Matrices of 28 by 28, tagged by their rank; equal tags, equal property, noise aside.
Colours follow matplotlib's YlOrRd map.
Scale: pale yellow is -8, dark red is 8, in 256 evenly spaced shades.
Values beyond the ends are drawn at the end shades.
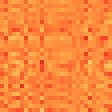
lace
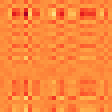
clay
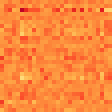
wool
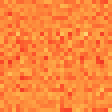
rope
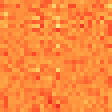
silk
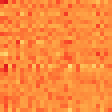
lace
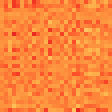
lace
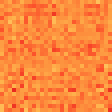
silk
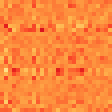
lace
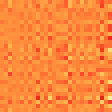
wool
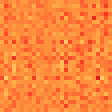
silk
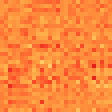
lace
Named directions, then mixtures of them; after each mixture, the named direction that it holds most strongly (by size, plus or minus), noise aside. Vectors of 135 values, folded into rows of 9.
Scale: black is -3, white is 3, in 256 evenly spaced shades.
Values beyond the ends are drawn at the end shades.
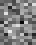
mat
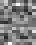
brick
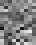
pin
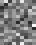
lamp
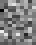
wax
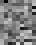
brick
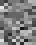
pin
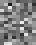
mat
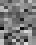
pin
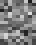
pin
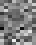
pin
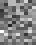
wax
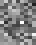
mat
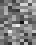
mat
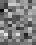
wax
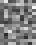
brick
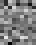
brick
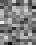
brick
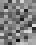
pin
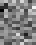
lamp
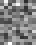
brick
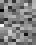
mat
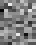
wax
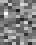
lamp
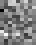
wax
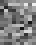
wax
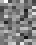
lamp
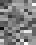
pin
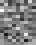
wax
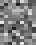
lamp
